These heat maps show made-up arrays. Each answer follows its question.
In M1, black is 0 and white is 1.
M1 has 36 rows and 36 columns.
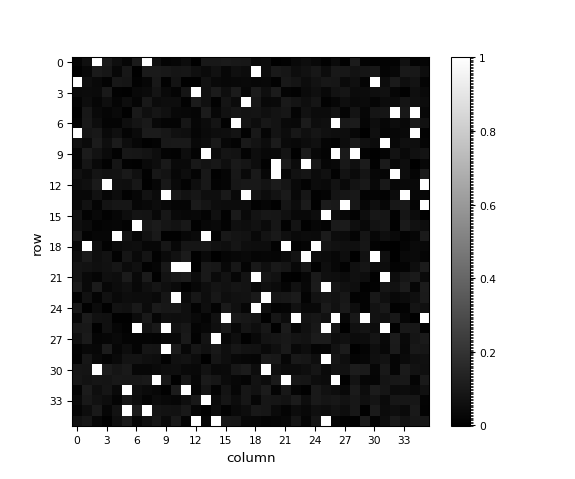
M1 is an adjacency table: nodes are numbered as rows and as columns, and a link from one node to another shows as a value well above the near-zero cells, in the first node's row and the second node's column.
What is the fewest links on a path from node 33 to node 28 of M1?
3
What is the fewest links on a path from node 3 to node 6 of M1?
5
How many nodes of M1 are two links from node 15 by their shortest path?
4
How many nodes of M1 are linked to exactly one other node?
12
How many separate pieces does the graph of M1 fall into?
2
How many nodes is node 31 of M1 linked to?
3
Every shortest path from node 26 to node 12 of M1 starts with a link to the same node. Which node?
node 25
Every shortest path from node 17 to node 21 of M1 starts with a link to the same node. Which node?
node 13
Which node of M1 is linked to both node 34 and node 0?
node 7
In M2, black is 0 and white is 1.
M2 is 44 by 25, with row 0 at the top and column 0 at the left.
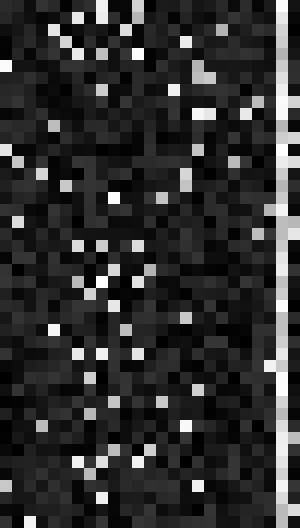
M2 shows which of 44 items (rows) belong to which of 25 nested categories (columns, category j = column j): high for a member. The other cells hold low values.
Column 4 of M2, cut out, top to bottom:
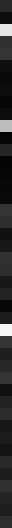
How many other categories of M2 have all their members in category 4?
2
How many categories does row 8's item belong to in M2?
3
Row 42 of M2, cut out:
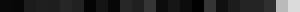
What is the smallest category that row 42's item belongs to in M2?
24
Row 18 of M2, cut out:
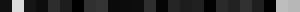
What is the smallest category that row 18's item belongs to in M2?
1
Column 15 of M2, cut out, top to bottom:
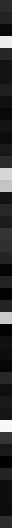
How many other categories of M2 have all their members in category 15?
2
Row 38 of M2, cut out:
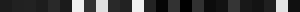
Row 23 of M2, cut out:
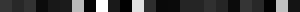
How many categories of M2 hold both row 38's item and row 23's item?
4
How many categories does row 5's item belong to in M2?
3
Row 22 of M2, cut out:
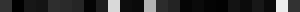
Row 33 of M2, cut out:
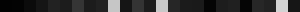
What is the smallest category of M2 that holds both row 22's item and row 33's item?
9
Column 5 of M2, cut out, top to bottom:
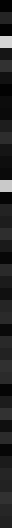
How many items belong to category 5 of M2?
2
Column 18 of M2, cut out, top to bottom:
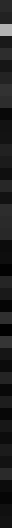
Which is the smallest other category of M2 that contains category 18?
10
